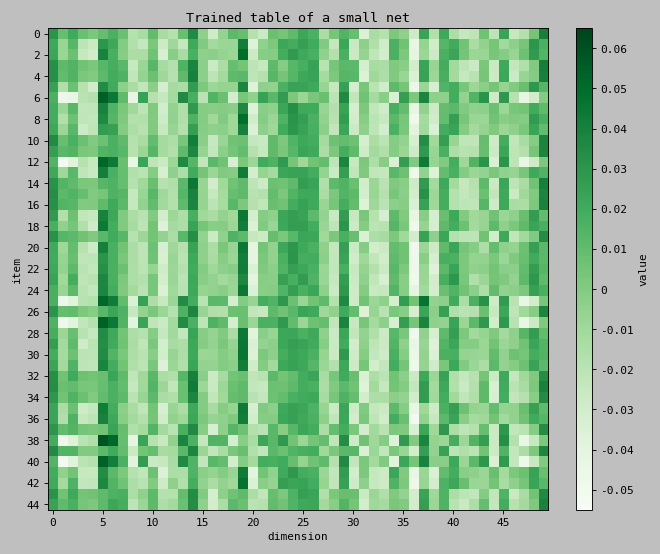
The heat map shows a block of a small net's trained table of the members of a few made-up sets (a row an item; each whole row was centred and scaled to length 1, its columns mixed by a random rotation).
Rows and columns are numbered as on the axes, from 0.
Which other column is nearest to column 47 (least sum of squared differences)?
44
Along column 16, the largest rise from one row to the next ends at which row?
38
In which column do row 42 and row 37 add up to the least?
36
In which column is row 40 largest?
5
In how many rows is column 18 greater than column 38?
39
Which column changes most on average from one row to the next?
1
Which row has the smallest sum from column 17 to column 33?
33
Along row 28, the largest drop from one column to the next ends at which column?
20
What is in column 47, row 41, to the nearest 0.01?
0.01
